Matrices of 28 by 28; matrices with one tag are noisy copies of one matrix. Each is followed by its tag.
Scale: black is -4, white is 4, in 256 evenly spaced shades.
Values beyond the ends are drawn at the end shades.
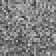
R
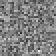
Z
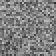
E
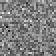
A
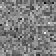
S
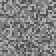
A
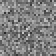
S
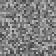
A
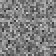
A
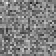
E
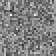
Z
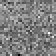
S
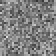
Z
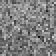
R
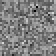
Z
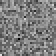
E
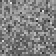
R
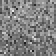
R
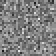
Z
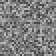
A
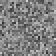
Z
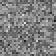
S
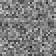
A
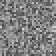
Z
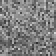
R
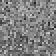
R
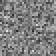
Z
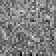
R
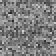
S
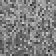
R
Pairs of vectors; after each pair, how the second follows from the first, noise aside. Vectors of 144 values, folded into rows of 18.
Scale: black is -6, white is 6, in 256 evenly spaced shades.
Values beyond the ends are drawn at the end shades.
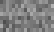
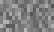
sign-scrambled.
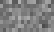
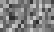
wrapped around, scaled up.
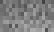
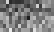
reversed, negated, scaled up.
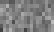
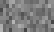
sign-scrambled.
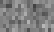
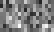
reversed, negated, scaled up.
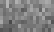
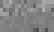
reversed, negated, partly zeroed.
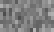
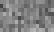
sign-scrambled.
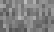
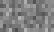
sign-scrambled.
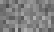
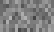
sign-scrambled.
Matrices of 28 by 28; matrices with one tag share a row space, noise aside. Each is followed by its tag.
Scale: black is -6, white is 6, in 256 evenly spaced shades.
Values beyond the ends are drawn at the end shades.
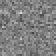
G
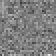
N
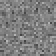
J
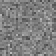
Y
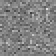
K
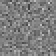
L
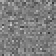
N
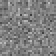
L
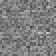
K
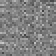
J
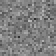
L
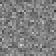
G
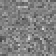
L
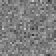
G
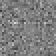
N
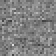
N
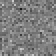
G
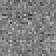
L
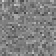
N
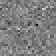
L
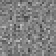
L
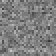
N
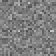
L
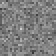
G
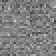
K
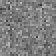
Y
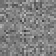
J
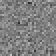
L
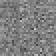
J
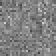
Y
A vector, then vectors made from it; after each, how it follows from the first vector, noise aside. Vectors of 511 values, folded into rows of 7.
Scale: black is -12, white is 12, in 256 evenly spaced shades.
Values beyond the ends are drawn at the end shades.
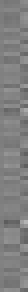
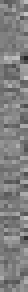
wrapped around, negated, scaled up.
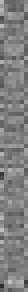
wrapped around, negated, scaled up.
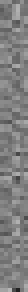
wrapped around, negated, scaled up.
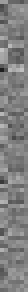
reversed, negated, scaled up.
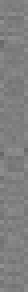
wrapped around, negated, shrunk.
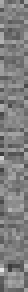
wrapped around, scaled up.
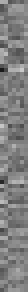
reversed, negated, scaled up.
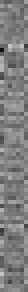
wrapped around, negated, scaled up.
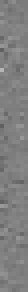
reversed, partly zeroed.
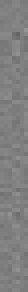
wrapped around, negated, shrunk.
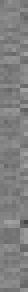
negated.
